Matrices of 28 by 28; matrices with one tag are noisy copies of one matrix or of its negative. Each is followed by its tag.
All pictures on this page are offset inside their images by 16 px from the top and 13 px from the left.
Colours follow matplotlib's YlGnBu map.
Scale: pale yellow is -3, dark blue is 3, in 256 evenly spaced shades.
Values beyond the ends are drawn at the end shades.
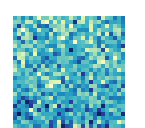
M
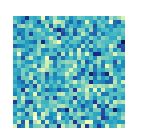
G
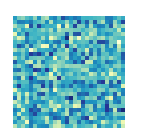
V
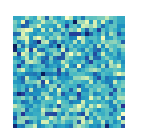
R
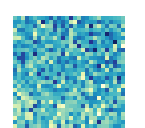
M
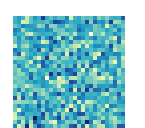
G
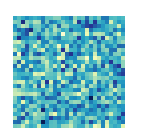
R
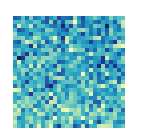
M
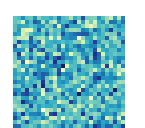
R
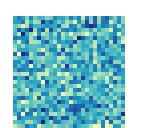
R
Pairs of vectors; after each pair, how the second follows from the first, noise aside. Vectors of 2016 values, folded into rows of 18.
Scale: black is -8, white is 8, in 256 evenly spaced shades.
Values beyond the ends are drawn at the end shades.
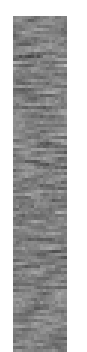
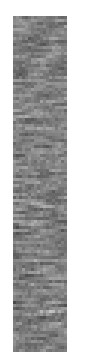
reversed, negated.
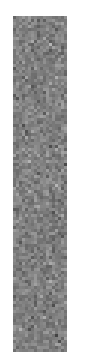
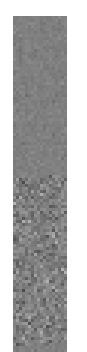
reversed, negated, partly zeroed.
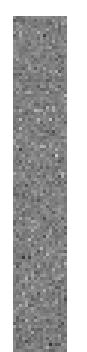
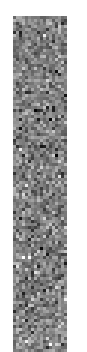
negated, scaled up.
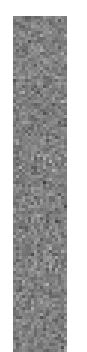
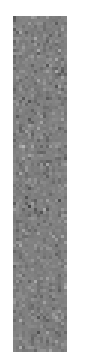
reversed, negated, partly zeroed.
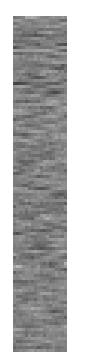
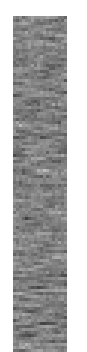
wrapped around.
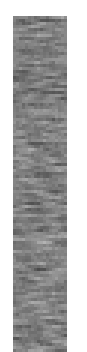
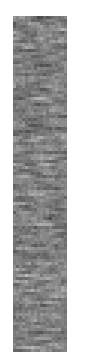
reversed, negated.
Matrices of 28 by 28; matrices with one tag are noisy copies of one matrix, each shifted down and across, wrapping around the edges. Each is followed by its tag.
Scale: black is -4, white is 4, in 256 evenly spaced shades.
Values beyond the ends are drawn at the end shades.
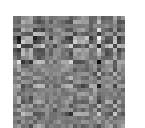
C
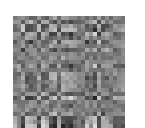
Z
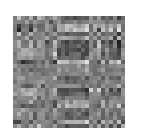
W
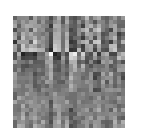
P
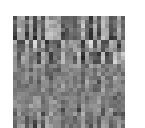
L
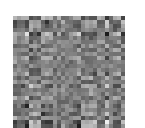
C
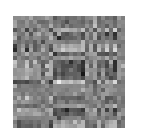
W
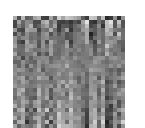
P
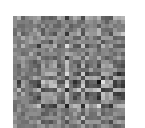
C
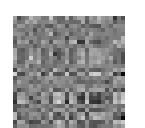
Z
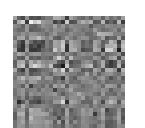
Z
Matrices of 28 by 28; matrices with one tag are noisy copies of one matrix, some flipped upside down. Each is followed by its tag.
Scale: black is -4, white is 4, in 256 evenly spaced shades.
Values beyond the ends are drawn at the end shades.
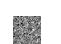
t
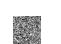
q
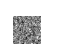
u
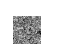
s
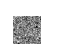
q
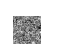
s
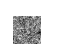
s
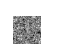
s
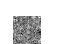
s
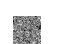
s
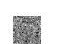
q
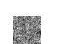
s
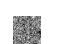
s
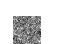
s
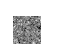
s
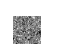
s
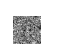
s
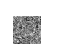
q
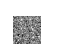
t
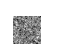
u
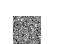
t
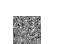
t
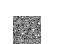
t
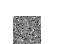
t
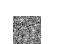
t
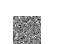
u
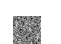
u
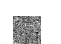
q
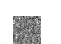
u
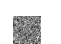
u
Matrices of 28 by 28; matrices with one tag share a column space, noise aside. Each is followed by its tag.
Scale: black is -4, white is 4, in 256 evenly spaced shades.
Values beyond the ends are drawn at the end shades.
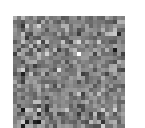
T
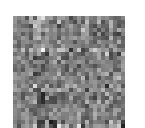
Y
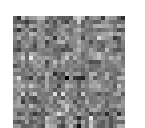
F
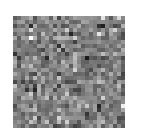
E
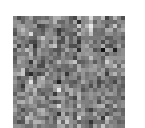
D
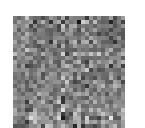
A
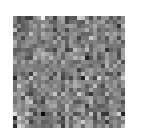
F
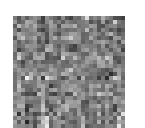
F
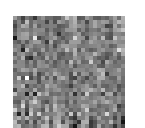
F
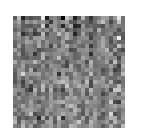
D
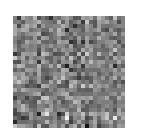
A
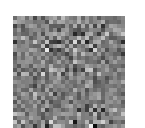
T
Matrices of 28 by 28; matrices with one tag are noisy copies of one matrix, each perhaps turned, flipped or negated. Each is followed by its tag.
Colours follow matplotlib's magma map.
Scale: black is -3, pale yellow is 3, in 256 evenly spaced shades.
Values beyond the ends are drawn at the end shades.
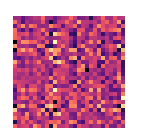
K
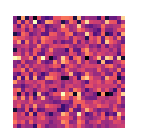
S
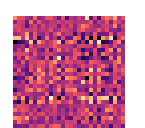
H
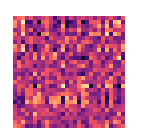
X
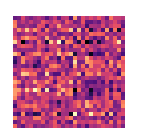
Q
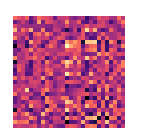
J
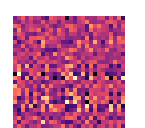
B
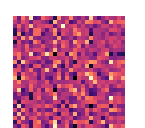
S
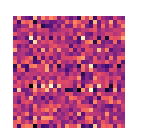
K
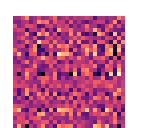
J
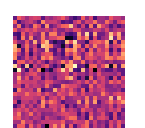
B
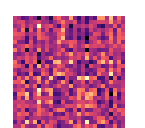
Q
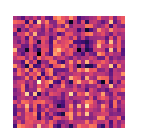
Q
